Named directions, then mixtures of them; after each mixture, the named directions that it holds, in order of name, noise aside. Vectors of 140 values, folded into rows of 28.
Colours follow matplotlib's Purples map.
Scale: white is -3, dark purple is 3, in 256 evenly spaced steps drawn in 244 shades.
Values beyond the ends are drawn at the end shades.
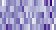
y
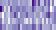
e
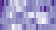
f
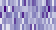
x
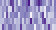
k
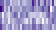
e, f.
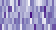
k.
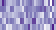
y.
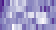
f.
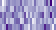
y.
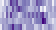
f, k.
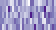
k.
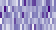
x.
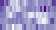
f.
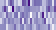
k, x.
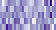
y.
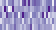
k, x.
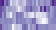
f.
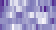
f.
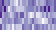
f, x.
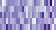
y.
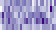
e, f.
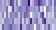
k.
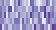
k.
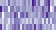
e, x.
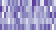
e, y.
